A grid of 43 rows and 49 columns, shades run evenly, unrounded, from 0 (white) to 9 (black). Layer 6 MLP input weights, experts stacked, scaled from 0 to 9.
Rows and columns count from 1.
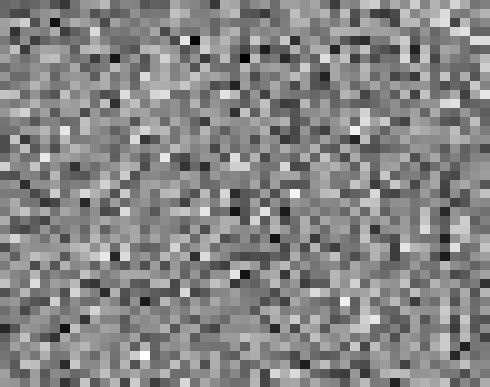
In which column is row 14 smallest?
37
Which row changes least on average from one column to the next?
35
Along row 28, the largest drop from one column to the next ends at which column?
41
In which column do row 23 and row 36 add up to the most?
9
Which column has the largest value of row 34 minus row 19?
29
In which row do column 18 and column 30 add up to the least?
22
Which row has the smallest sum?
15
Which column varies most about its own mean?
45
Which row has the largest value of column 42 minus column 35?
34
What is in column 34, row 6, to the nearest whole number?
8
